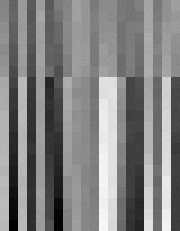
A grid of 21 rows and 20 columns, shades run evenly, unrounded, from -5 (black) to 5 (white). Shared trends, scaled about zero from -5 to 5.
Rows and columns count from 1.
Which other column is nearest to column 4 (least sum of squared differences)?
6
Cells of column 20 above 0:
7
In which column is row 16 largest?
12
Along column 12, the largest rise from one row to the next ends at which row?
8
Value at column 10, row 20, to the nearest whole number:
0
